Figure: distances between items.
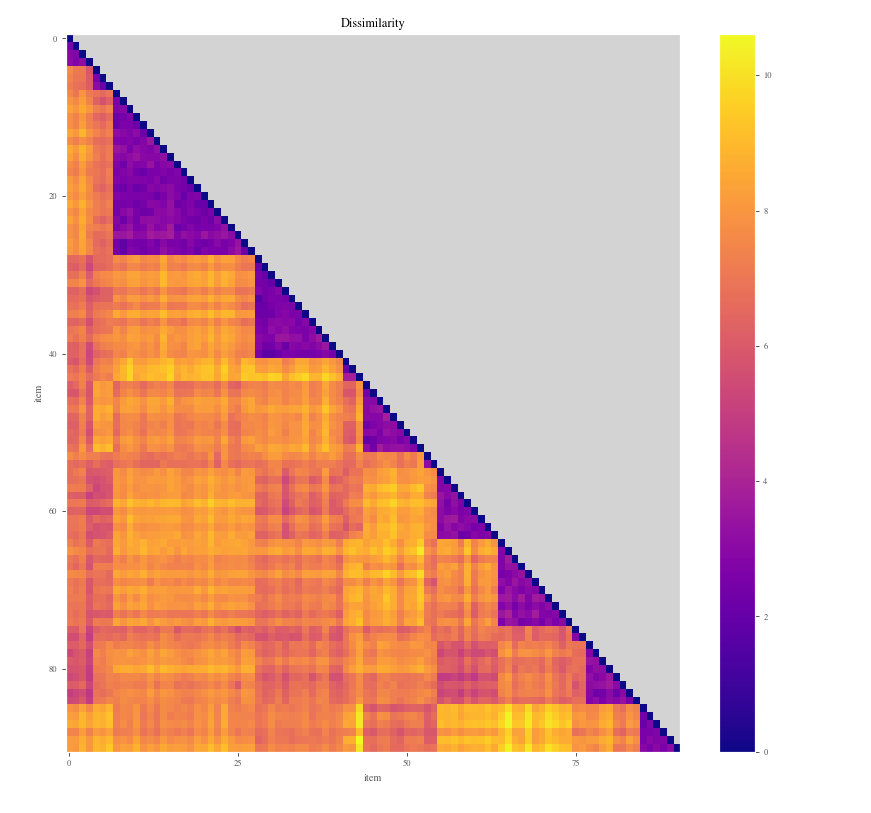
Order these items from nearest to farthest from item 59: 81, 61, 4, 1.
61, 81, 4, 1
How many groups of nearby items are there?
12
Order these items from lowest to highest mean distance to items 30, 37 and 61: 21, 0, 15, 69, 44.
0, 69, 44, 15, 21
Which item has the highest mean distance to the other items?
43
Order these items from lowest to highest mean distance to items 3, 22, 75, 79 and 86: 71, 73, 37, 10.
10, 73, 37, 71
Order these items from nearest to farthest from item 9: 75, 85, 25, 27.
27, 25, 75, 85
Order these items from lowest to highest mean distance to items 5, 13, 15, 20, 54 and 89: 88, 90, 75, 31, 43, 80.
88, 75, 90, 31, 80, 43
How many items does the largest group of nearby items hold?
21
